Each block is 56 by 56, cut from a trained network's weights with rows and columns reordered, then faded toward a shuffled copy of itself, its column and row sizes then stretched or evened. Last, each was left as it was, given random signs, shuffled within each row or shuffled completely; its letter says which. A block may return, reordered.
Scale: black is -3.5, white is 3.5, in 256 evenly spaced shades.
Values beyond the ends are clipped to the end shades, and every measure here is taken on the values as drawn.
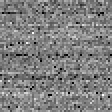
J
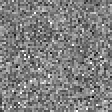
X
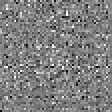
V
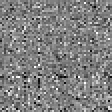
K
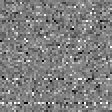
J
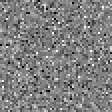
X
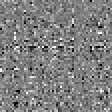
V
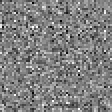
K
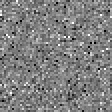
X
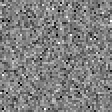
X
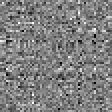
V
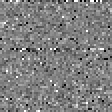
J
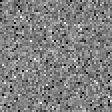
X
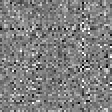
V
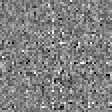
K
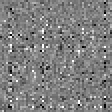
V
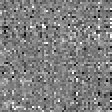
V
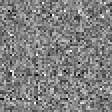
K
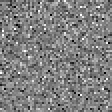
X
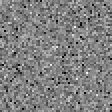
X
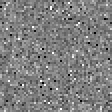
X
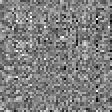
V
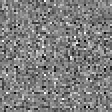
K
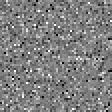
X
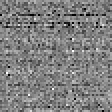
V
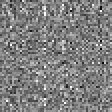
V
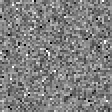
X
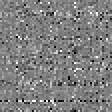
V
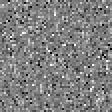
X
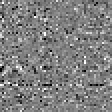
V
